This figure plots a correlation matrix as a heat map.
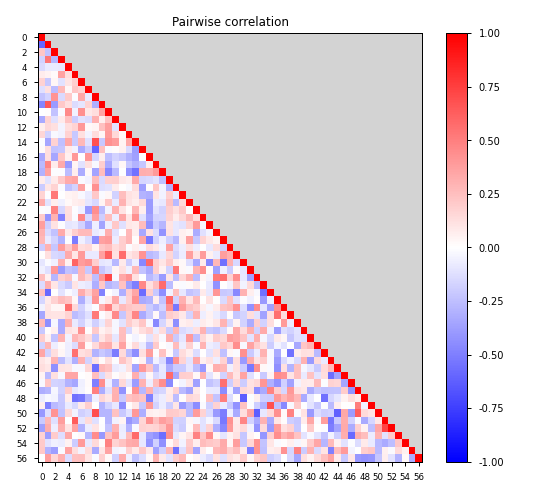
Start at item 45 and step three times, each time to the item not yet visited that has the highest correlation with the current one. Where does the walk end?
37
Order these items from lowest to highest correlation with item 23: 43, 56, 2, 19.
56, 19, 43, 2
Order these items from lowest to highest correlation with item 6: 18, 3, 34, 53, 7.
18, 3, 53, 7, 34
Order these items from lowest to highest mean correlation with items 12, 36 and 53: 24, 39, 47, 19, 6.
47, 39, 6, 24, 19
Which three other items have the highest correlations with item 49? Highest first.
34, 47, 16
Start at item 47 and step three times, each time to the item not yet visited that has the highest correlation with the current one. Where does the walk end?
14
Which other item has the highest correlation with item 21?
2
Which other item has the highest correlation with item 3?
1
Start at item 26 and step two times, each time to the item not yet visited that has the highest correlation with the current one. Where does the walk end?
10
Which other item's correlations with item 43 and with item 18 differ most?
51
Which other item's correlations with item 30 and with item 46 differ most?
27
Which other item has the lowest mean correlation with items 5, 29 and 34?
48
